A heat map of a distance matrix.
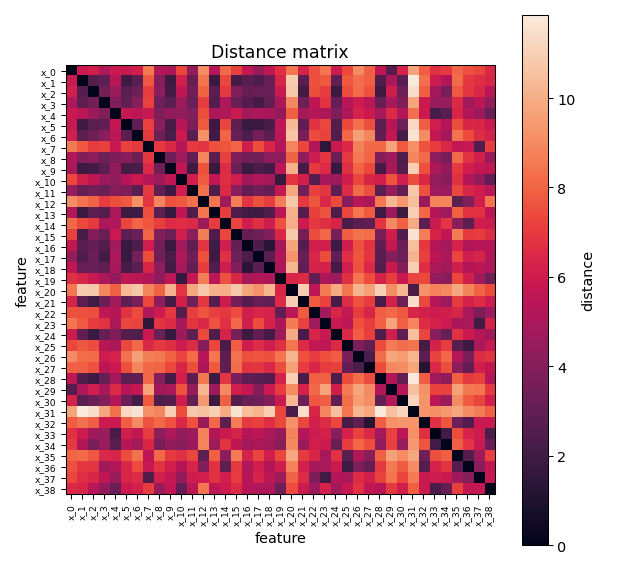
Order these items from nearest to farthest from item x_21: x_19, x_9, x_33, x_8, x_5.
x_9, x_5, x_8, x_33, x_19
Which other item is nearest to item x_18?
x_16
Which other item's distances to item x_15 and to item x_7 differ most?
x_23
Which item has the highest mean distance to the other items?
x_31
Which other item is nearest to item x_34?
x_33
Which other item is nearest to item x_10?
x_19
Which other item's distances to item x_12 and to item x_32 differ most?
x_27
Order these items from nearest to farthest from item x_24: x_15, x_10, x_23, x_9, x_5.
x_9, x_5, x_15, x_10, x_23
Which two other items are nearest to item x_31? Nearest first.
x_20, x_22
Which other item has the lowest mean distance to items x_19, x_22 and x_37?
x_10
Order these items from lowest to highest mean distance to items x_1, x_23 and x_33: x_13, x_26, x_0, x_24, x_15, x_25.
x_24, x_13, x_15, x_25, x_0, x_26
